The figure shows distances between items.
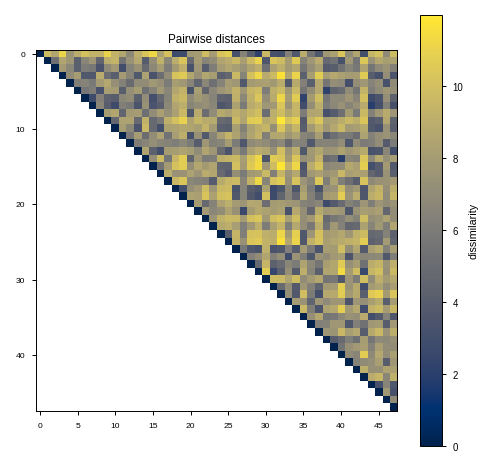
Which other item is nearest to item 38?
5
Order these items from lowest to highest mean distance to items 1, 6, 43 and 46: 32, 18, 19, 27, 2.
27, 2, 18, 19, 32
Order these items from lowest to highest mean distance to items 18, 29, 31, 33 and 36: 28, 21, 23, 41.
28, 41, 21, 23
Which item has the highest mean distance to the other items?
32
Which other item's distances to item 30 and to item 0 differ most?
29
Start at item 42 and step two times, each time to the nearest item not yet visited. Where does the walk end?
23
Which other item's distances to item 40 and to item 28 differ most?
14
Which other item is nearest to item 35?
6
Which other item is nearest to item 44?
7
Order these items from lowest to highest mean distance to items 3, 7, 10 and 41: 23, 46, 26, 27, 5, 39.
27, 46, 23, 5, 39, 26
